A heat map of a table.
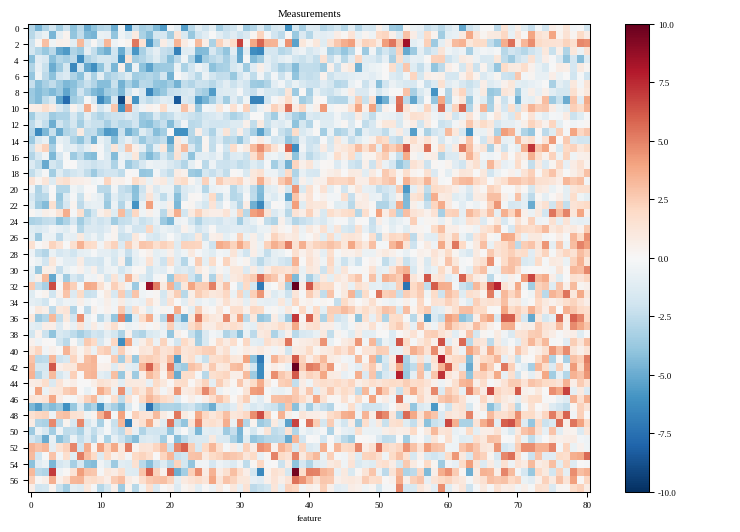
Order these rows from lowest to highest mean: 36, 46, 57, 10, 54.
54, 57, 36, 10, 46
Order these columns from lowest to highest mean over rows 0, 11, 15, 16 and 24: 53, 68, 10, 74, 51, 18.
18, 10, 53, 68, 74, 51
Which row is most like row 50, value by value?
38
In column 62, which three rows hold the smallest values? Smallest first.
0, 36, 49
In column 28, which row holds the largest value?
36
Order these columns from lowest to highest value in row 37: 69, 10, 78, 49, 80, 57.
10, 57, 49, 80, 69, 78
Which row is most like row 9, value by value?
3
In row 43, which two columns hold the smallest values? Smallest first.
33, 21
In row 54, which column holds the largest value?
63
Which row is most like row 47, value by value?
8
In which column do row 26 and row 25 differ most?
69
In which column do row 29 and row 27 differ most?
37
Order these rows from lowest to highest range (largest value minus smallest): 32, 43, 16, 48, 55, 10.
16, 48, 10, 43, 55, 32
